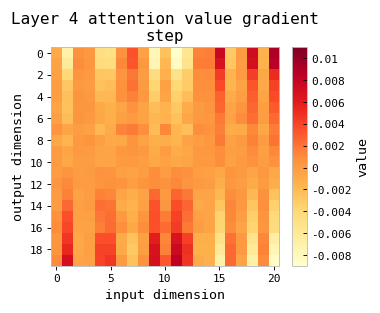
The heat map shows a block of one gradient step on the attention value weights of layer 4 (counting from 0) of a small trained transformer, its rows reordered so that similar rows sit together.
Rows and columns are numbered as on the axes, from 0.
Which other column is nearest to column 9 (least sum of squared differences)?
11
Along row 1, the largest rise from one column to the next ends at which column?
20
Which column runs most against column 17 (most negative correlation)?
8
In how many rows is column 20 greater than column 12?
11
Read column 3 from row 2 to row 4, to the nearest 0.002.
0 0 0
